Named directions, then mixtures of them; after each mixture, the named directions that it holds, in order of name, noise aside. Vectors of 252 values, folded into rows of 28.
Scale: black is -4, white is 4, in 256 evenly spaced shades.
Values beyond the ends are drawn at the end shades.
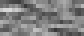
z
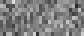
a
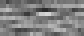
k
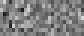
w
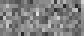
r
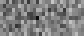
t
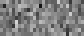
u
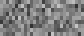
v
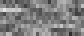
a, z.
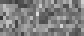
r, u, z.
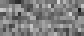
r, u, z.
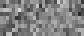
a, u, z.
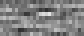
k.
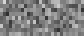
t, v, w.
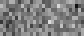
a, v.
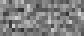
k, w, z.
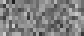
a, t, w.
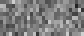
a.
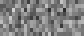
t, v.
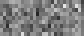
r.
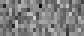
u.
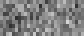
a, t, u.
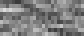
z.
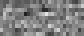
k, w.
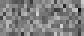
r.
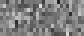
u.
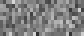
a.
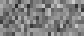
v.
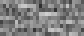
k, u, z.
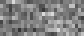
a, k, z.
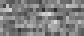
k, u.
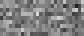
k, r.
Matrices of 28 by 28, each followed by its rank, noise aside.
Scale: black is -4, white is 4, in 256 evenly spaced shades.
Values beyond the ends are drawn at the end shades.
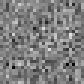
six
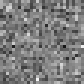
eight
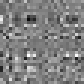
three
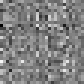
four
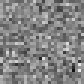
eight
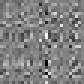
four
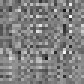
four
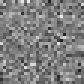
eight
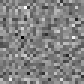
eight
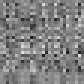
three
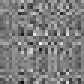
three
